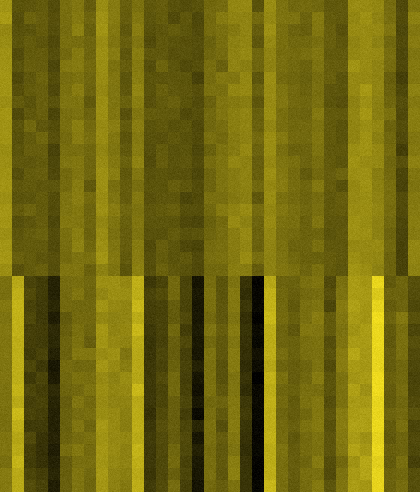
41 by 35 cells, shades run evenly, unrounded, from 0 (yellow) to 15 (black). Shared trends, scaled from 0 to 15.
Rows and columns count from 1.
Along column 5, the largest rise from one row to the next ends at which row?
24
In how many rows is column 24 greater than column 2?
18
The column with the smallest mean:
32
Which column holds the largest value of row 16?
34
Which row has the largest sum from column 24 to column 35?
7
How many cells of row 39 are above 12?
3
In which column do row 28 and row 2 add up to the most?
17
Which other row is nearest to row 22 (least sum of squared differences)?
21
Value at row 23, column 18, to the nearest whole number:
8
